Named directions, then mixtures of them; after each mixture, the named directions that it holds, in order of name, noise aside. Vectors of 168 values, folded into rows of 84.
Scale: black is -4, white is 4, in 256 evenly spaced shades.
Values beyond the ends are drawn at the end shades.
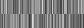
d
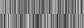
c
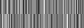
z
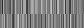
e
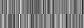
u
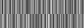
c, e, u.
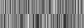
c.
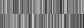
d.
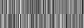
u.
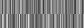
c, e, u.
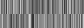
d, e, u.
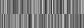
d.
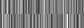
z.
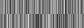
c, e.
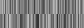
c.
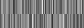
d, u, z.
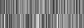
c.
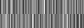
d, z.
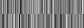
u.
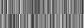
d, u.
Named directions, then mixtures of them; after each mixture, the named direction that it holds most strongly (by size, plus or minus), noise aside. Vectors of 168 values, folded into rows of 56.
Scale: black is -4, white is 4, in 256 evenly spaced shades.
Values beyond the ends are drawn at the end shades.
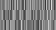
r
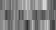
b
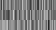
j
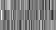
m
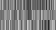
r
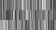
j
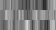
b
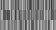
j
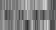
b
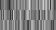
m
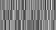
r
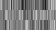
b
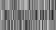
m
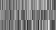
j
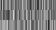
j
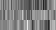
b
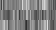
b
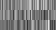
j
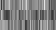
b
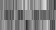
b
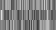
m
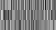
r
